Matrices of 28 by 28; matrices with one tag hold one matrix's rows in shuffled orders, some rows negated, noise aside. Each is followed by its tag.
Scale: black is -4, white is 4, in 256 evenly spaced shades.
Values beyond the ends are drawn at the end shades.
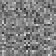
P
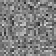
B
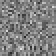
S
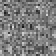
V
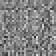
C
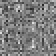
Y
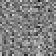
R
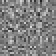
S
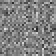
C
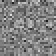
B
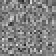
S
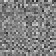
C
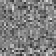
B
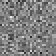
S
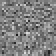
P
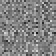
C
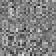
S
